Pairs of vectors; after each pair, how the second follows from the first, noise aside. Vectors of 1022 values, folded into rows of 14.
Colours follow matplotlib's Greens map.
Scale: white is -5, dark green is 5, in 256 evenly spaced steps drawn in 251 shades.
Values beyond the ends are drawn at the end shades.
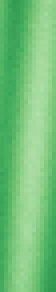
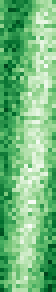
scaled up.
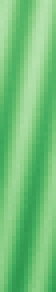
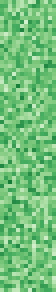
shuffled.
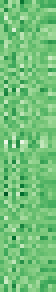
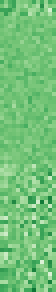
reversed, partly zeroed.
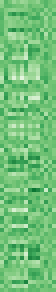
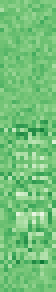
reversed, partly zeroed.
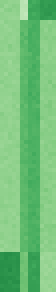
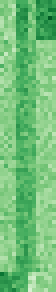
reversed.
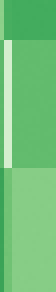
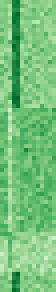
wrapped around, negated.
